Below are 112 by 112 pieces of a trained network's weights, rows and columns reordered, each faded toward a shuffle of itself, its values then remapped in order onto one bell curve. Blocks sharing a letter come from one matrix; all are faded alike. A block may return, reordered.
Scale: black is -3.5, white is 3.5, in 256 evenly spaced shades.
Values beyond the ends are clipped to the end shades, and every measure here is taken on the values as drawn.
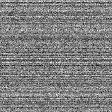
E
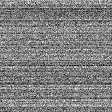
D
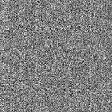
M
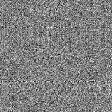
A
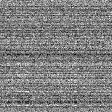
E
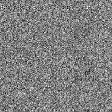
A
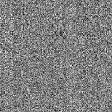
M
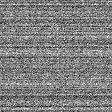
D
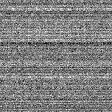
E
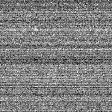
D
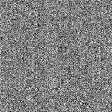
M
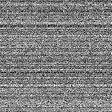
E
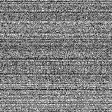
D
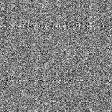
M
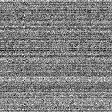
E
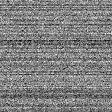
E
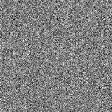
A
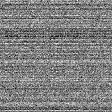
E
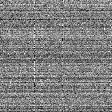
D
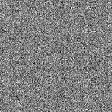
A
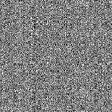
M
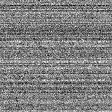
E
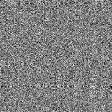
A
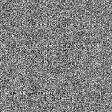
M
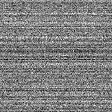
E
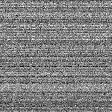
E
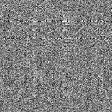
M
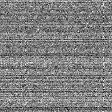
D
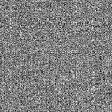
M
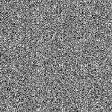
M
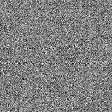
A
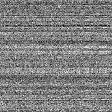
D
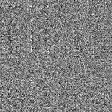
A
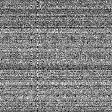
D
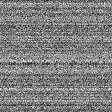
E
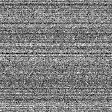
D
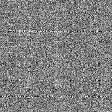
M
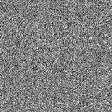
A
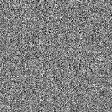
A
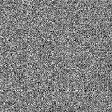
A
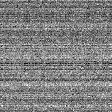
E
